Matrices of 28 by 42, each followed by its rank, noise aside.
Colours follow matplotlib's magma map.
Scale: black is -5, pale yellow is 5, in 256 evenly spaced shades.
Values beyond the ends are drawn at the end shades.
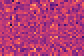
six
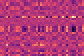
two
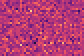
eight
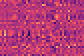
four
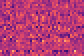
four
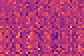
four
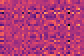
two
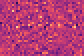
six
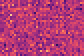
eight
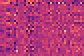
four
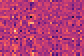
four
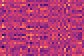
three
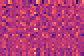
four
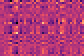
two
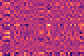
three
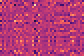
three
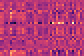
two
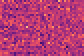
eight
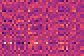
three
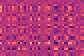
two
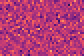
eight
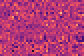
six
